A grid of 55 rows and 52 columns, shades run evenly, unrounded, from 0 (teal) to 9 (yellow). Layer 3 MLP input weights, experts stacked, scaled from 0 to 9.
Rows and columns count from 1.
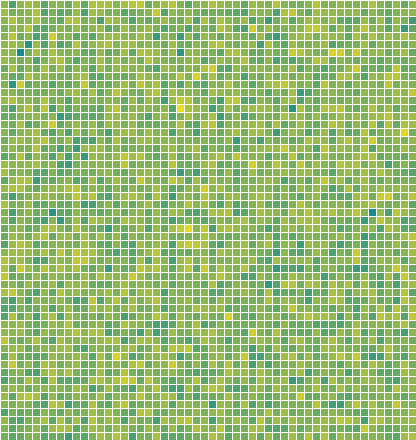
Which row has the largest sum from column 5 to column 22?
1
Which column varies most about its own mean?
23
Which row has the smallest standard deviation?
52
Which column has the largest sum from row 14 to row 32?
3
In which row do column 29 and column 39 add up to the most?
40
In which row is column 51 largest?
17
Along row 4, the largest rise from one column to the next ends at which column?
32
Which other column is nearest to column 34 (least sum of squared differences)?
19
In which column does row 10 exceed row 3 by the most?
25
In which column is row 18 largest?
47
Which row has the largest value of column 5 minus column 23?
7
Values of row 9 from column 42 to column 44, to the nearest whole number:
4 4 5
